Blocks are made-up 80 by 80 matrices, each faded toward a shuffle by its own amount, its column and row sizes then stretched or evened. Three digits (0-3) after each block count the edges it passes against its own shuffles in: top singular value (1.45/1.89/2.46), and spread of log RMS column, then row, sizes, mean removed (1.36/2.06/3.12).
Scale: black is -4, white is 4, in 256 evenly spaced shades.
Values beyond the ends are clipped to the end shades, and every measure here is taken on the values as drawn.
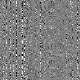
2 3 0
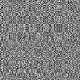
3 2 1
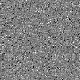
2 0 1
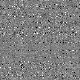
0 1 2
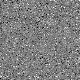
0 0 1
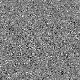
1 0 1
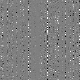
2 3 0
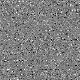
0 0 2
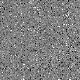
1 2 1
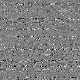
1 0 3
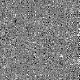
1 2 1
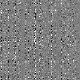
2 3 1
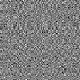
3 1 1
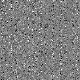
0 2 0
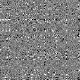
2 2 2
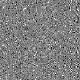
2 2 0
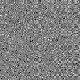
3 0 0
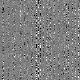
1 3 0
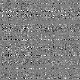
1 2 3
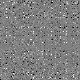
0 2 2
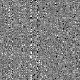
2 2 0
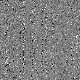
0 2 0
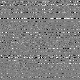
2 0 3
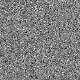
0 1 1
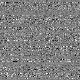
0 0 3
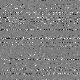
2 0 3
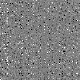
1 2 1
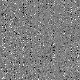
0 2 0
